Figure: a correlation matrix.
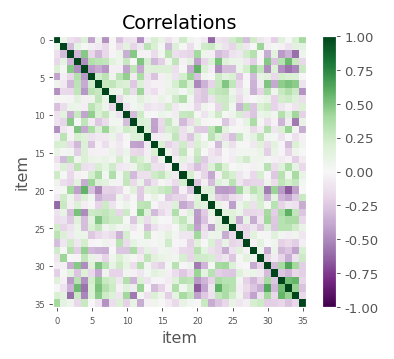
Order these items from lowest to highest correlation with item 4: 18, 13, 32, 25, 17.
32, 25, 17, 18, 13
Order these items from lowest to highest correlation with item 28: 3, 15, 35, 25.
3, 25, 15, 35
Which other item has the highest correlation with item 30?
33
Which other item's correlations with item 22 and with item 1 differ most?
0
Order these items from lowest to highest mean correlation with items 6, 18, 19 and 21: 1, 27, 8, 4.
4, 27, 1, 8
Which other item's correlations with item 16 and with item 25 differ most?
20
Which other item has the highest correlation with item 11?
2
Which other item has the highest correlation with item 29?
1
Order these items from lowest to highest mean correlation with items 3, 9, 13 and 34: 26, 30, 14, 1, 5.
14, 26, 1, 5, 30
